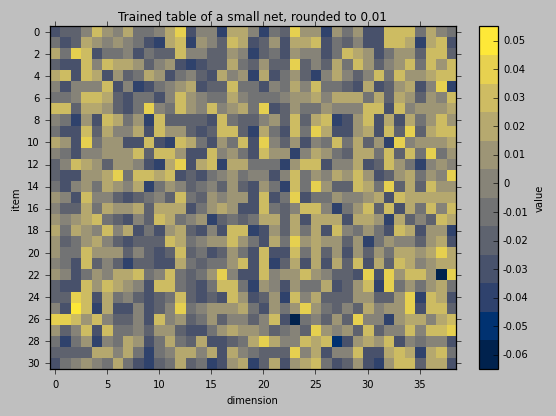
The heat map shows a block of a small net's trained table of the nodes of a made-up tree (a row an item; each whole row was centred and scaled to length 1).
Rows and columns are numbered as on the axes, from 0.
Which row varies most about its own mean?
9
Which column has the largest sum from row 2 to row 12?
3
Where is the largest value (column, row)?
2, 25
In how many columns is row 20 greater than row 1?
19
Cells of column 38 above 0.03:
3
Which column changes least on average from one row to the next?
36
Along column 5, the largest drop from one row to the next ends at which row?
4
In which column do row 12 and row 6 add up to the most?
12
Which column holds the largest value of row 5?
37
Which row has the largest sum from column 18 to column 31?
28
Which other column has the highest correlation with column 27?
33
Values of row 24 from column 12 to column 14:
0.03 -0.02 -0.03
